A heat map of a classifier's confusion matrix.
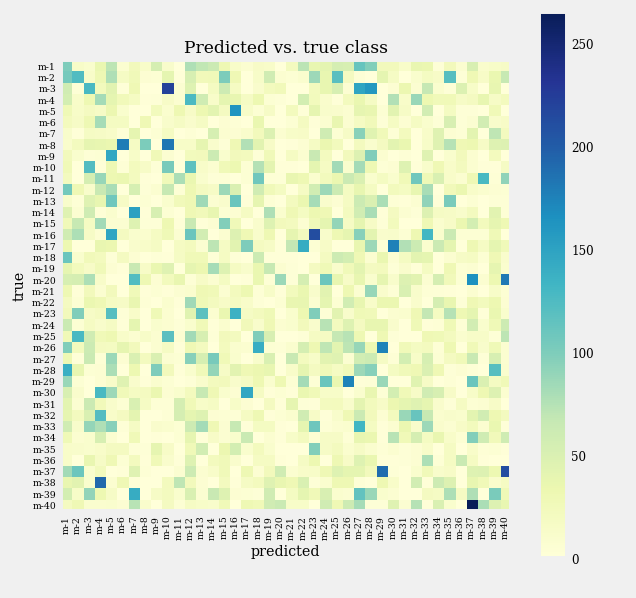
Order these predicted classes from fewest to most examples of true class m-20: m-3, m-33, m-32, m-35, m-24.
m-33, m-35, m-32, m-3, m-24
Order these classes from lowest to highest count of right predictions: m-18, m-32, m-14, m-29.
m-14, m-18, m-29, m-32
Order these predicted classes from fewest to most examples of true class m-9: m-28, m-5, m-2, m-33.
m-2, m-33, m-28, m-5
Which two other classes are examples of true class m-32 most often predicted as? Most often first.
m-4, m-31
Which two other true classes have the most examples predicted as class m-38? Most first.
m-11, m-40
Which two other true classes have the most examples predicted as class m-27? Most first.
m-3, m-33
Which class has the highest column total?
m-27
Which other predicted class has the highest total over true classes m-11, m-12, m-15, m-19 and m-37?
m-40
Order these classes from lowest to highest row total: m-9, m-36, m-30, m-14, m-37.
m-36, m-9, m-14, m-30, m-37
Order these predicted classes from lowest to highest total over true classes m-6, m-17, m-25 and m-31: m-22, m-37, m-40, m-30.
m-37, m-40, m-22, m-30
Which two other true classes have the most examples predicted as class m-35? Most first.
m-2, m-13
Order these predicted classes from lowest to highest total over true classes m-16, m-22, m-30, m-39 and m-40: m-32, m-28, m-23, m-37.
m-32, m-28, m-23, m-37
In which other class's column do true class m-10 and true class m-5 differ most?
m-16
